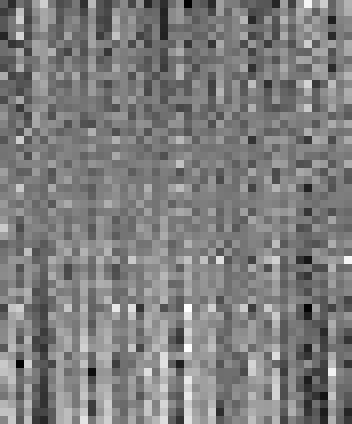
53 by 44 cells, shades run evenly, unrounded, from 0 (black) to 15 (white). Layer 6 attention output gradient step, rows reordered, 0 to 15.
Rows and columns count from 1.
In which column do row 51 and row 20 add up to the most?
24
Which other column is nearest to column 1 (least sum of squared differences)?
33
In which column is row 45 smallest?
39
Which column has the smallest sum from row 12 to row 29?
4
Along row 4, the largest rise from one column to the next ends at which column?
15
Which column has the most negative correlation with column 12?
19
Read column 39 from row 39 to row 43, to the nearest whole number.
0 2 6 6 6
